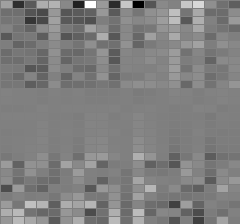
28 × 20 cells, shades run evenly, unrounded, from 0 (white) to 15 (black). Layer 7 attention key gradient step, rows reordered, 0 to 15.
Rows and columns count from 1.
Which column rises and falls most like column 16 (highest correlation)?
8
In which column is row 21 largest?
15
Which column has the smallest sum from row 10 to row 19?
12
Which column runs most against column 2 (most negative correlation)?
17
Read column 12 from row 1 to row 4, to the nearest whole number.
15 8 7 8
